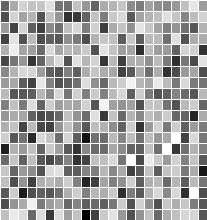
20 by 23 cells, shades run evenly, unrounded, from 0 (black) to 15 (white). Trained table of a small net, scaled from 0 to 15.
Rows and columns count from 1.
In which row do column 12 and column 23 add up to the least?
19
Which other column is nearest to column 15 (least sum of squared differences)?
18
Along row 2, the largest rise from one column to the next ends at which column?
2
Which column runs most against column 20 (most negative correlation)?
10
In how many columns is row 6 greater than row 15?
9
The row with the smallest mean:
14
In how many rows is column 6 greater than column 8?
10
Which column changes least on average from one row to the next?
17
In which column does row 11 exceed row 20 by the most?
11
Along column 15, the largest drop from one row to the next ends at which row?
16
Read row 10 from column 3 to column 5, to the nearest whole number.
7 13 6
